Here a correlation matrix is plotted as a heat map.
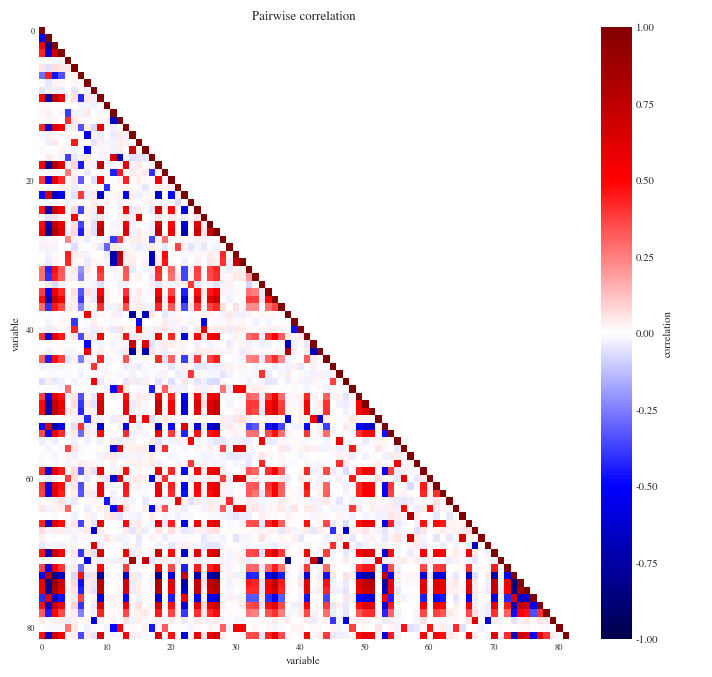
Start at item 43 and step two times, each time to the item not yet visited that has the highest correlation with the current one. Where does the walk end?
7
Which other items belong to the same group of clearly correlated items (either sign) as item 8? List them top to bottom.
45, 47, 67, 69, 79
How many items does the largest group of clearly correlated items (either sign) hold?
38
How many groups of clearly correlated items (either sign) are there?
8
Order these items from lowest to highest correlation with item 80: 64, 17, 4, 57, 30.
17, 57, 4, 64, 30
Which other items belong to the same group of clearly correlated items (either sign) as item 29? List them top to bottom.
10, 21, 63
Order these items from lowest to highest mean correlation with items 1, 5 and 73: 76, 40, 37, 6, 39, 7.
37, 39, 7, 40, 6, 76
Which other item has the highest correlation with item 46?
55
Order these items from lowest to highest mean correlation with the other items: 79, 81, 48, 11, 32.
11, 79, 48, 32, 81
